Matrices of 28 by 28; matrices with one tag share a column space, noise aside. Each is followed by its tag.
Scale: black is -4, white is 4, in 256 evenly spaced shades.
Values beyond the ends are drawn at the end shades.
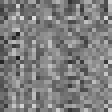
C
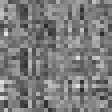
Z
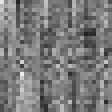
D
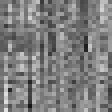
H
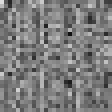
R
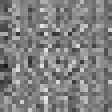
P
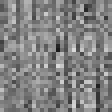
H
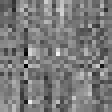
D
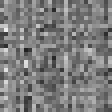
P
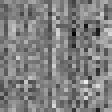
Z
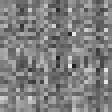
P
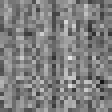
Z
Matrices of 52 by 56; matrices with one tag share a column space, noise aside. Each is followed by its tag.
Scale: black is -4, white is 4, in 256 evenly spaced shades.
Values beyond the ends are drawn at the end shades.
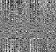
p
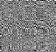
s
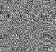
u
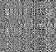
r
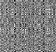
r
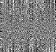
p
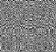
s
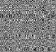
u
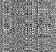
r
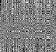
p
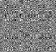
u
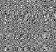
u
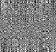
p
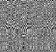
s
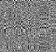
s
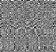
s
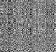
r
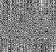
p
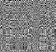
s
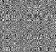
u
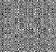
r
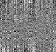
p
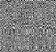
s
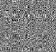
u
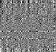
p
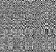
s
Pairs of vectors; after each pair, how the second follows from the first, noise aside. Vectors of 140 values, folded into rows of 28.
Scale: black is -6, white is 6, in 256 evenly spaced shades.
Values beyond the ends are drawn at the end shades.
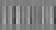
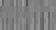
wrapped around, shrunk.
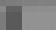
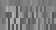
sign-scrambled.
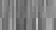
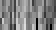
negated, scaled up.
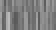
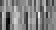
negated, scaled up.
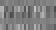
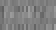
negated, shrunk.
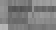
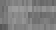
negated, shrunk.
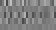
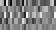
negated, scaled up.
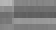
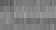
negated, shrunk.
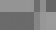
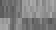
reversed, negated.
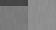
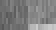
reversed, negated.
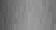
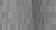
wrapped around, shrunk.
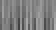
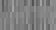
wrapped around, shrunk.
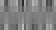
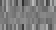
sign-scrambled.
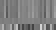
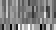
negated, scaled up.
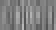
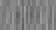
negated, shrunk.
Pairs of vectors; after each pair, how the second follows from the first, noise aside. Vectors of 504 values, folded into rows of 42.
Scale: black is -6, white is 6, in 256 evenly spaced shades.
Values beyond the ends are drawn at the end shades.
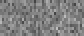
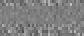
reversed, negated, partly zeroed.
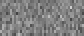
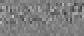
reversed, negated, partly zeroed.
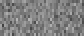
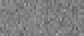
wrapped around, shrunk.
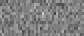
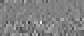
reversed, partly zeroed.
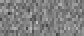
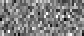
wrapped around, scaled up.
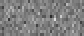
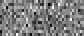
wrapped around, scaled up.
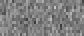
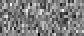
wrapped around, scaled up.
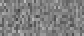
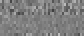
reversed, partly zeroed.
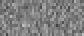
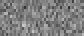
copied.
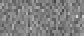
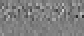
negated, partly zeroed.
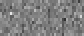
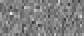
copied.
